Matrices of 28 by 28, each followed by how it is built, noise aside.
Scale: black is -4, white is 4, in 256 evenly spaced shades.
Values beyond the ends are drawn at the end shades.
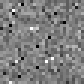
sparse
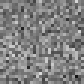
noise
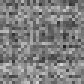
blocks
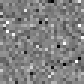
sparse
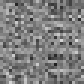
blocks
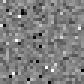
sparse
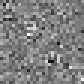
block diagonal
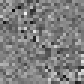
block diagonal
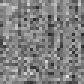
blocks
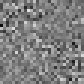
block diagonal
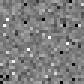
sparse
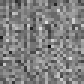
blocks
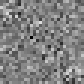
block diagonal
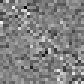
block diagonal
